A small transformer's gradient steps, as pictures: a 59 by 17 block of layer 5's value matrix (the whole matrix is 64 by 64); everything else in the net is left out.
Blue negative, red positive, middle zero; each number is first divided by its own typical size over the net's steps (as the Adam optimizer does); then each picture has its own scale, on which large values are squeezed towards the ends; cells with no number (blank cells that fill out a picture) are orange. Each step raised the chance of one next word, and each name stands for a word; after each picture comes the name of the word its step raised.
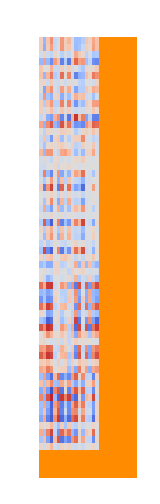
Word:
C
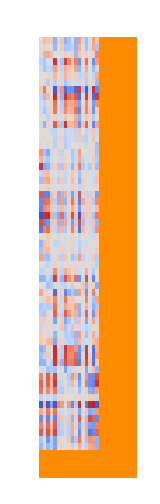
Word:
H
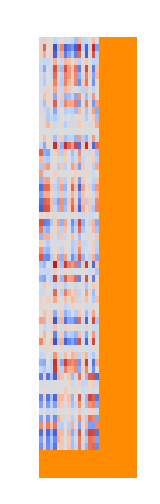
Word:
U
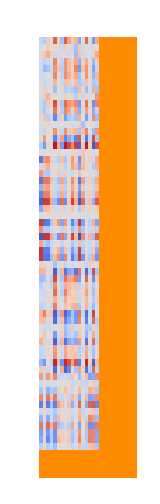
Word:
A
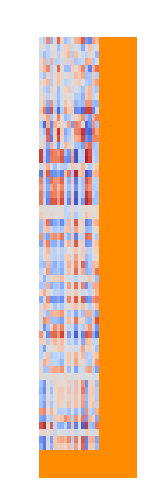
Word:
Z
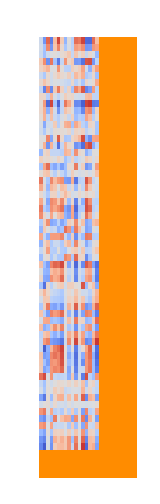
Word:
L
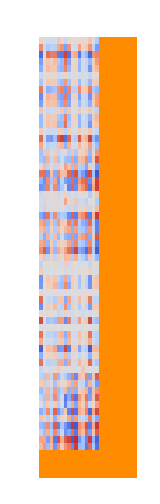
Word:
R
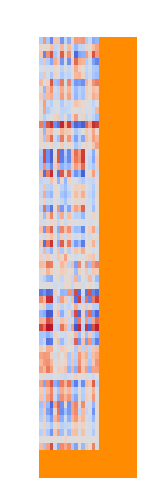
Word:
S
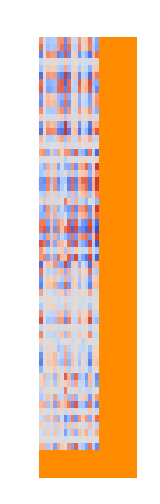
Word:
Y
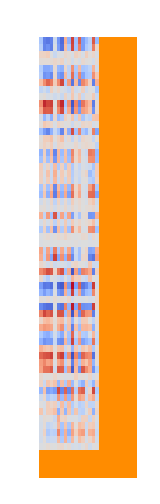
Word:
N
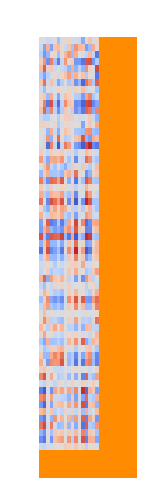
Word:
A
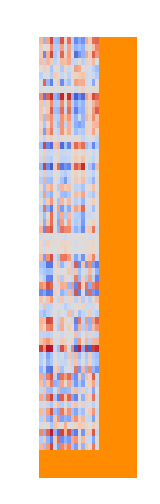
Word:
U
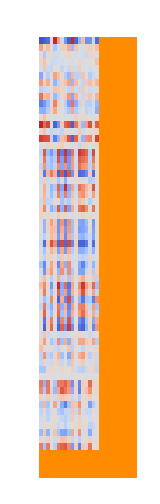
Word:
S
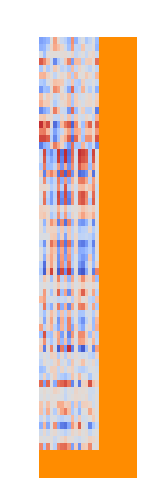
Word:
Z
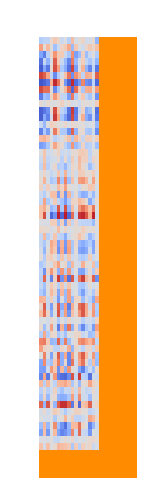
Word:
H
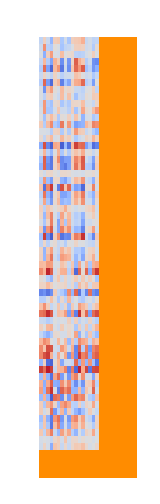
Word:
A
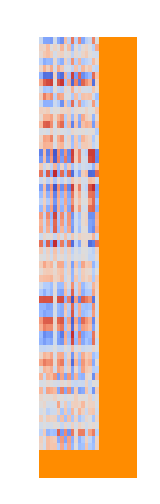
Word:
S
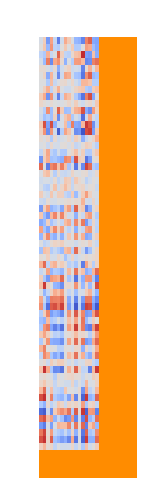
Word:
N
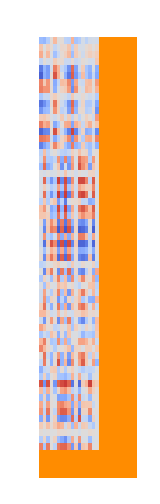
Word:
Y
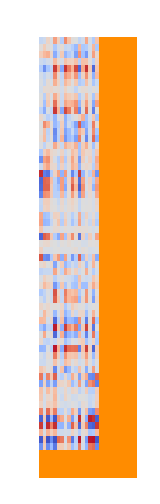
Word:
R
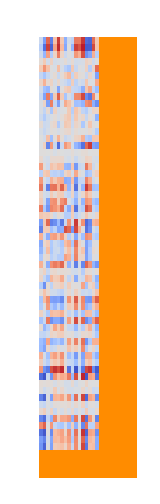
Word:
U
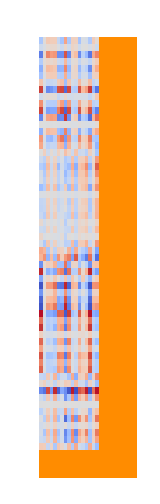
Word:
N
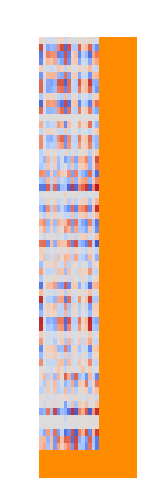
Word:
S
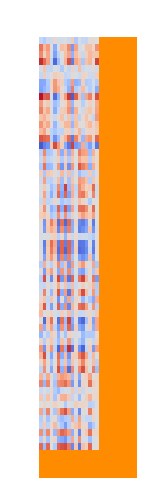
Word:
U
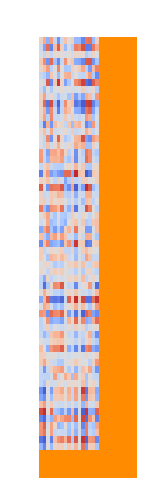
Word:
S
